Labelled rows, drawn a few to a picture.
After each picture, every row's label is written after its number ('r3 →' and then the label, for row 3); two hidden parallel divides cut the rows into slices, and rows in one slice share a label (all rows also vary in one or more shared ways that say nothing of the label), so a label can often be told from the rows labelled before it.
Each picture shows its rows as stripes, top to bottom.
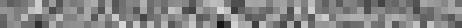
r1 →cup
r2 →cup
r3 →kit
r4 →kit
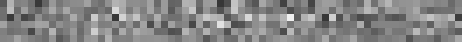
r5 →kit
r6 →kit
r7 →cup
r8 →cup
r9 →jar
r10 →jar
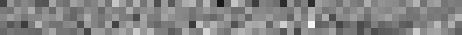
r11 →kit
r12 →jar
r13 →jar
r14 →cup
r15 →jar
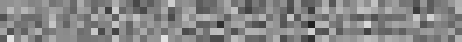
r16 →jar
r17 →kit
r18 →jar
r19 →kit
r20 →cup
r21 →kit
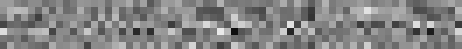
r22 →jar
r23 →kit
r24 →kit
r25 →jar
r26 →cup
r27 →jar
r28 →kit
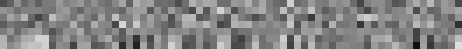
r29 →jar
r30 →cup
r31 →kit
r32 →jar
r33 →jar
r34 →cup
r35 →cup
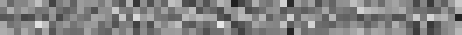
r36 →cup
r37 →kit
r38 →jar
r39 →cup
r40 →jar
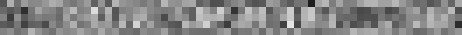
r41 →kit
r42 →cup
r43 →cup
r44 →jar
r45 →jar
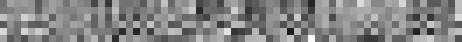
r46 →kit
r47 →kit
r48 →jar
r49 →kit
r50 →cup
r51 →cup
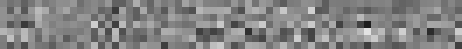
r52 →jar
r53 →cup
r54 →jar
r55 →cup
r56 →kit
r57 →kit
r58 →cup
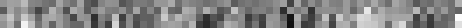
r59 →jar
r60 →kit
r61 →kit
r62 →kit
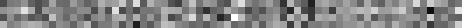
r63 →kit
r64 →kit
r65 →kit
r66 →jar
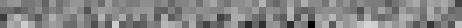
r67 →jar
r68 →jar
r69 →kit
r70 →kit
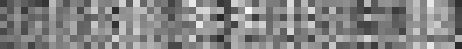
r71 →kit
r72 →cup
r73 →kit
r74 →cup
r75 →jar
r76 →kit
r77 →jar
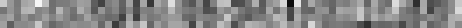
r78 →cup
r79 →jar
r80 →jar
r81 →cup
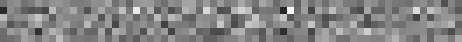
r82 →jar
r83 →kit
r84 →cup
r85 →cup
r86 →kit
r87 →jar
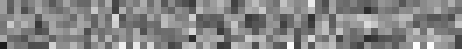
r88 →cup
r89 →cup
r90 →kit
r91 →kit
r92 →kit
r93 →cup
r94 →kit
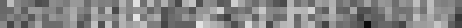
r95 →kit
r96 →cup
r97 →jar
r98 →cup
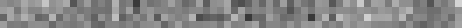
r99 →jar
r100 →jar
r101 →kit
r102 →jar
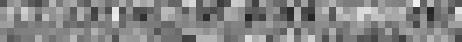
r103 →kit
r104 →kit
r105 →kit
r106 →jar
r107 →jar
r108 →cup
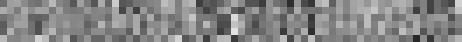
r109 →kit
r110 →jar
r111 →kit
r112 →kit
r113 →kit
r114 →cup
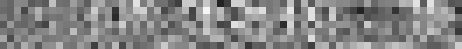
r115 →kit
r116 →cup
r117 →cup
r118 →kit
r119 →jar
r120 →cup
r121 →kit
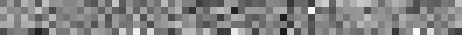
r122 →kit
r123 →cup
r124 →kit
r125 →jar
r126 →kit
